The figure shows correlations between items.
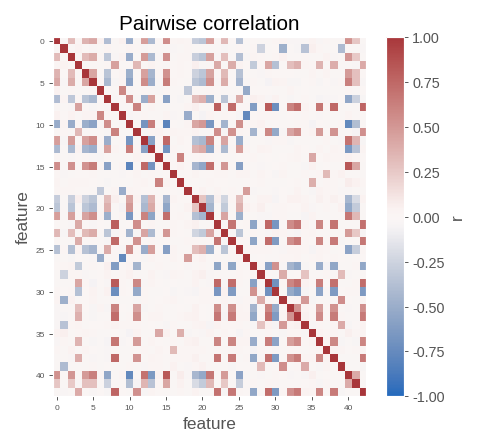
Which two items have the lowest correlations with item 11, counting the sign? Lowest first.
30, 27
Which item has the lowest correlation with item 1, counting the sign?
31
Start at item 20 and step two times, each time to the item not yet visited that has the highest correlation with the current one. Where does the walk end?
13
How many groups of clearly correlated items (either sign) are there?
6
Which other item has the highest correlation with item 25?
10
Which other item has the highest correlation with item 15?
40
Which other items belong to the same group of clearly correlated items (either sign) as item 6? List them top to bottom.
9, 18, 26
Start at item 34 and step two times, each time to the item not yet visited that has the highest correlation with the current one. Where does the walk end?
39
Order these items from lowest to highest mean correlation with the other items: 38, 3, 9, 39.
9, 39, 3, 38
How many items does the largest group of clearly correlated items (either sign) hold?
16
